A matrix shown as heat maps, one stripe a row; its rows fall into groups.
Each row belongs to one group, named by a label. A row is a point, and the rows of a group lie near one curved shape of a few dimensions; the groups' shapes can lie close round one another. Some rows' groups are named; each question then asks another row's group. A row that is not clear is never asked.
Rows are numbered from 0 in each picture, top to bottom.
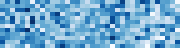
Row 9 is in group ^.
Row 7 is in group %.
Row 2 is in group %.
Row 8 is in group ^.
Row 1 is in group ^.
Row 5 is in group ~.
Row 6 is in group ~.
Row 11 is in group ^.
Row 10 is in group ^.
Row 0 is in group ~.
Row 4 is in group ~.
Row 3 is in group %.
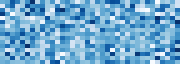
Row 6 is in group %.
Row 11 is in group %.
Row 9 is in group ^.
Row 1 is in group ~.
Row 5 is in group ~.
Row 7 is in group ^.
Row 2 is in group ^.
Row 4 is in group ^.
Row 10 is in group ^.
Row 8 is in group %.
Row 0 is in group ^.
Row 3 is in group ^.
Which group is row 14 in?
^
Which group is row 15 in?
%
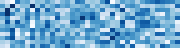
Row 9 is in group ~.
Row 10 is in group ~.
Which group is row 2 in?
~
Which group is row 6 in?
~
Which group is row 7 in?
~
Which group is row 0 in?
~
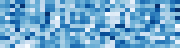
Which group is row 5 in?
%
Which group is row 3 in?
%
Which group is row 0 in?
~
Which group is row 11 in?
%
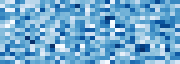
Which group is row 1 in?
%
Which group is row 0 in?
~
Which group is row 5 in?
~
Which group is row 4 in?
%
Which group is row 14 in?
~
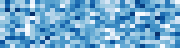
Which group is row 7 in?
%
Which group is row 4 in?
^
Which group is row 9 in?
%
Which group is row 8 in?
^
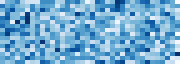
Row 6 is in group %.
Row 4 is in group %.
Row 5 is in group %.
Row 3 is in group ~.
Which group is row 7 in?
%
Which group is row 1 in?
^
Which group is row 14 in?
~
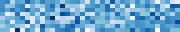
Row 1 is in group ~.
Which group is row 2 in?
%
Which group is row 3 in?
%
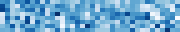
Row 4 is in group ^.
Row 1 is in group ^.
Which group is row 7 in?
~
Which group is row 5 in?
~
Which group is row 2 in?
^
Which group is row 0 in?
%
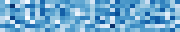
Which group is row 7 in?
^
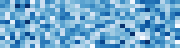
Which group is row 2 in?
~
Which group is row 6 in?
~
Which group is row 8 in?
~
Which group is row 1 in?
%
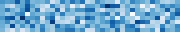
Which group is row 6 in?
~
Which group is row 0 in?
%
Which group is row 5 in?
^
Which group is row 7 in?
%
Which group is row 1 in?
%
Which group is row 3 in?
~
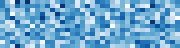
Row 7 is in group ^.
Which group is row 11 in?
~
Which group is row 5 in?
%
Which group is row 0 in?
%
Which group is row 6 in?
~
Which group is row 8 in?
~
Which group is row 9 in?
^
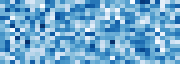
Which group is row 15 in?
~
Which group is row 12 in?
~
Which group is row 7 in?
%
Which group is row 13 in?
^
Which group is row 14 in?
~
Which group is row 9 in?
%
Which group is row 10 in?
^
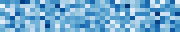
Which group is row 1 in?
%
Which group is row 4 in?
~
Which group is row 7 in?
~
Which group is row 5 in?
^
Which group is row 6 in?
%
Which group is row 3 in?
~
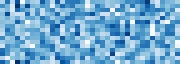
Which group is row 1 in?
%
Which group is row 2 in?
~
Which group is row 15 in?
%
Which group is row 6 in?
%
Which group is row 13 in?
^
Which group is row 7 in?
%
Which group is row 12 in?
^
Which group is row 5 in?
~
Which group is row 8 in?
%
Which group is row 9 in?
%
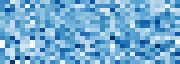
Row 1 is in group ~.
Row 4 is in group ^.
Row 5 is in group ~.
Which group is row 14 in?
%
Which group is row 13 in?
~
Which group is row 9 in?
~
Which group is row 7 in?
^
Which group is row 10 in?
^
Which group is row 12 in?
%
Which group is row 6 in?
~
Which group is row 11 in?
^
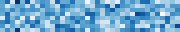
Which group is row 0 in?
%
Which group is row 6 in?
^
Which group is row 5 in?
~
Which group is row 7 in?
%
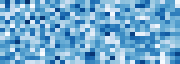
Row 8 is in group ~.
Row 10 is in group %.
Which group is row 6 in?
%
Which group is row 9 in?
%
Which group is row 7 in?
^
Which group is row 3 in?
~
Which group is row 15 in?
~
